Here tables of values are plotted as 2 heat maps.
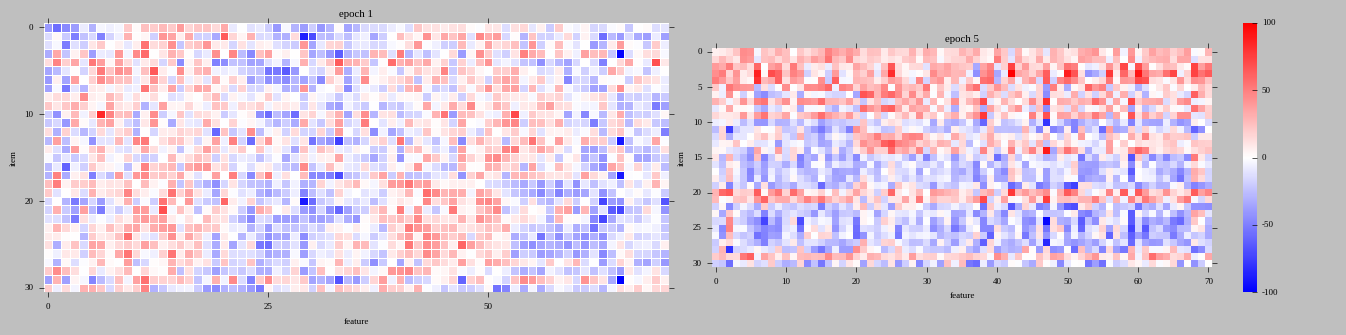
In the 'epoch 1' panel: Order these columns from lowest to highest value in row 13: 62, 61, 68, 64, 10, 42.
64, 68, 42, 62, 61, 10
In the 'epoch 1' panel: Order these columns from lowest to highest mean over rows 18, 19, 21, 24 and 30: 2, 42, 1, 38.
2, 38, 1, 42
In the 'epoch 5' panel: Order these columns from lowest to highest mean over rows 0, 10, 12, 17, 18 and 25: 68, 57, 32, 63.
63, 32, 57, 68
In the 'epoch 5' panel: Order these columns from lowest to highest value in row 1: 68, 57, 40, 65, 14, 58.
68, 58, 65, 57, 14, 40
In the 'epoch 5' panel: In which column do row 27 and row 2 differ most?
47
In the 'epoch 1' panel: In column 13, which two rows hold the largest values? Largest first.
21, 20
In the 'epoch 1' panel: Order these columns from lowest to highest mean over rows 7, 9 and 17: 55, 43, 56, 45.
45, 43, 56, 55
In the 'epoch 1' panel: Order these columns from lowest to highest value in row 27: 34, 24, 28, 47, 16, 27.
24, 27, 34, 28, 16, 47
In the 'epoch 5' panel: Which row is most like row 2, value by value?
20
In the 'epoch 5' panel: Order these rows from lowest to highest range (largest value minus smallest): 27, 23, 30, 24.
30, 23, 27, 24
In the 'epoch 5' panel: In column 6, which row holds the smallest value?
26
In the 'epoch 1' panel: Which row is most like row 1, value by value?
20
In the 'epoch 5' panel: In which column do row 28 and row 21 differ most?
15
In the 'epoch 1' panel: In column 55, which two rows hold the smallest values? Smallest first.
25, 19
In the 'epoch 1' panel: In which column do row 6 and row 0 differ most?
3
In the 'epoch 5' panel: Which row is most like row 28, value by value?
11
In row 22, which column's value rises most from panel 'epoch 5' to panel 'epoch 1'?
42
